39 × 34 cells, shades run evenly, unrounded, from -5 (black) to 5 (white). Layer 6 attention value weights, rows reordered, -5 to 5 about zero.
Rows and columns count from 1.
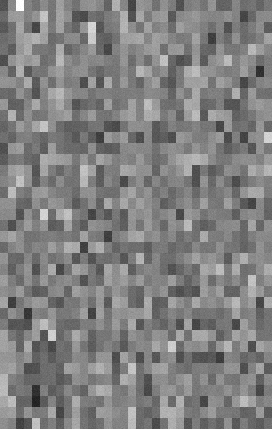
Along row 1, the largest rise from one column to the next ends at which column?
3
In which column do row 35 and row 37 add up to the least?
5
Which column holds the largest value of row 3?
12
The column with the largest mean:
17
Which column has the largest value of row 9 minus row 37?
8
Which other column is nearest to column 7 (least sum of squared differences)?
27
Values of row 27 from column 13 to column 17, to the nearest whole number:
1 0 1 0 -1
